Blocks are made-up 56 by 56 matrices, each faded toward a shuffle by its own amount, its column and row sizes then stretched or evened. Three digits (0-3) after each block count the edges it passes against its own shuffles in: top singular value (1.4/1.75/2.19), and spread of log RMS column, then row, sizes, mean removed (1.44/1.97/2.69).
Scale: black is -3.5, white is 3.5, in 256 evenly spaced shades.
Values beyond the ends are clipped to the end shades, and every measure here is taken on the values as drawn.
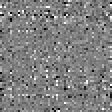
1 2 2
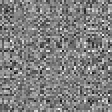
3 2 2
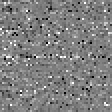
1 0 2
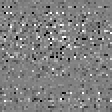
0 1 3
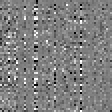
3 3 1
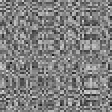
3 1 1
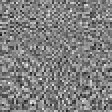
3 0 1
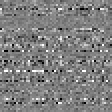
3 1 3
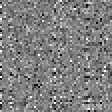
2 2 0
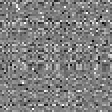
3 0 2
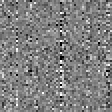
2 3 0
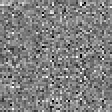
2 2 1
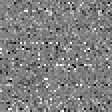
0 0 2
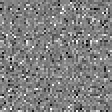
2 0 1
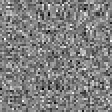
2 1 0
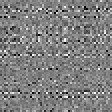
3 1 3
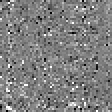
1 2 1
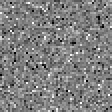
0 0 0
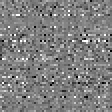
0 1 3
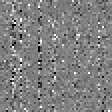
0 3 0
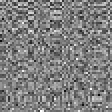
3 0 1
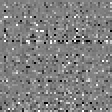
2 1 3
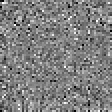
1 1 1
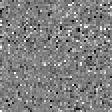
1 1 1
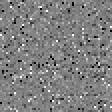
0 0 0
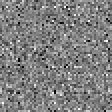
0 1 1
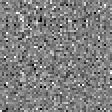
1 2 1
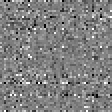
1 2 2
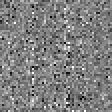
1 2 0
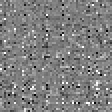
0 2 2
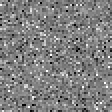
0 0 0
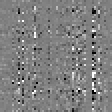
2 3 2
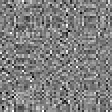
3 1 0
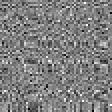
3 0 1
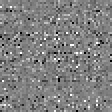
1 1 2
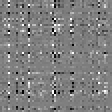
3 3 3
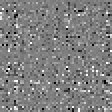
1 2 2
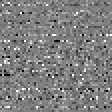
0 0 3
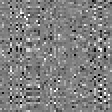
3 3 1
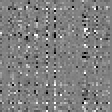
2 3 2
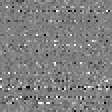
0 0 3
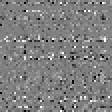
2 1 3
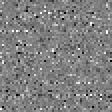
0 0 2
